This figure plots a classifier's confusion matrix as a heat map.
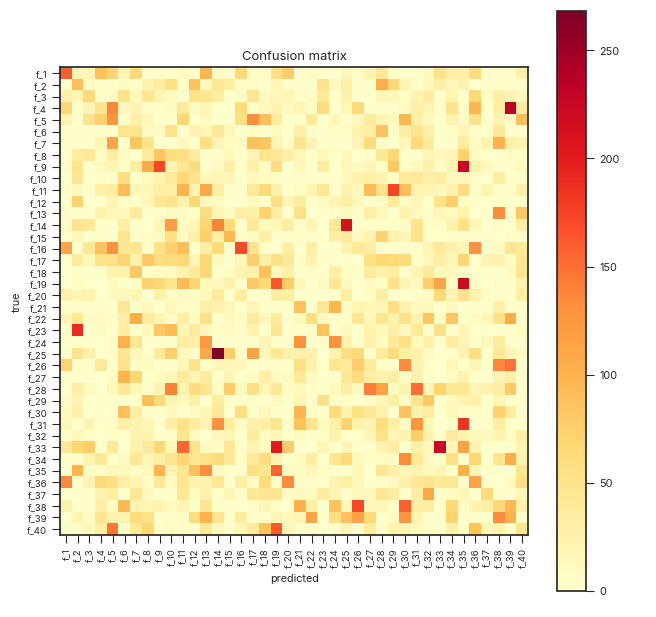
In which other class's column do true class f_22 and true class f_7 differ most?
f_5
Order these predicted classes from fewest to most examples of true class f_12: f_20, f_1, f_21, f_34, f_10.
f_1, f_20, f_21, f_10, f_34
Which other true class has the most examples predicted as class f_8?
f_9
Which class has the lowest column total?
f_37
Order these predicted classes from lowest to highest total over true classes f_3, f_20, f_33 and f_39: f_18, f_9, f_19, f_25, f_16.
f_18, f_16, f_9, f_25, f_19
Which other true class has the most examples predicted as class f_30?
f_38
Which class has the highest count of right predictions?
f_33
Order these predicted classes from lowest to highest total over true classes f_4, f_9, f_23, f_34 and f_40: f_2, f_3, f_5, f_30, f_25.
f_3, f_25, f_30, f_2, f_5
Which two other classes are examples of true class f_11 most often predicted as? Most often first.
f_29, f_13
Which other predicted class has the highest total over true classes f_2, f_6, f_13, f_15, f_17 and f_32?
f_28
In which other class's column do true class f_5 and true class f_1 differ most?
f_17
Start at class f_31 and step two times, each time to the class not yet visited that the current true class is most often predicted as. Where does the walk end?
f_19
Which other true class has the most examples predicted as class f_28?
f_2
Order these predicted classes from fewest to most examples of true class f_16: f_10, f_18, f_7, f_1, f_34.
f_18, f_34, f_7, f_10, f_1
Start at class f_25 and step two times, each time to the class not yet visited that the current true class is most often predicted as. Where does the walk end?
f_10
